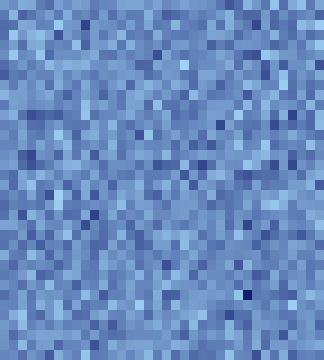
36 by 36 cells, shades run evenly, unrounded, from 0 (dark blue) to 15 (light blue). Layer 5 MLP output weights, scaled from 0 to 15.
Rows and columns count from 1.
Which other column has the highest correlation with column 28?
21
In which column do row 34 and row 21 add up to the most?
7
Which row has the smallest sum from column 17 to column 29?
6
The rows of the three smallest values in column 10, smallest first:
3, 23, 5
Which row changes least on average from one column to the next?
26
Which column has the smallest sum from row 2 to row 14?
33
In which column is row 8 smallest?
30
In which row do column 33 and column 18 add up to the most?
31
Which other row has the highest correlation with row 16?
12
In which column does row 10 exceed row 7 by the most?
36
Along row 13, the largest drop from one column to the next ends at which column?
25
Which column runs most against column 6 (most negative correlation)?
32
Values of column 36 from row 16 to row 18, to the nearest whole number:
9 11 12
